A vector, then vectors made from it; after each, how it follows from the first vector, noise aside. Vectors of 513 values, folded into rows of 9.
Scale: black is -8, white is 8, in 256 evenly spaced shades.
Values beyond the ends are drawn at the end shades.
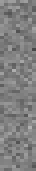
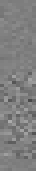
wrapped around, partly zeroed.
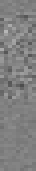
wrapped around, partly zeroed.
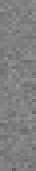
wrapped around, shrunk.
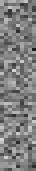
scaled up.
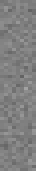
wrapped around, shrunk.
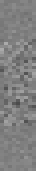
wrapped around, partly zeroed.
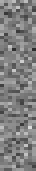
scaled up.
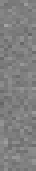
wrapped around, negated, shrunk.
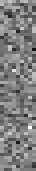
scaled up.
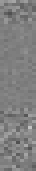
partly zeroed.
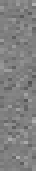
wrapped around, negated, partly zeroed.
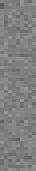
reversed, shrunk.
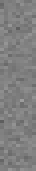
reversed, shrunk.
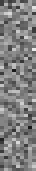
negated, scaled up.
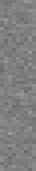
wrapped around, negated, shrunk.
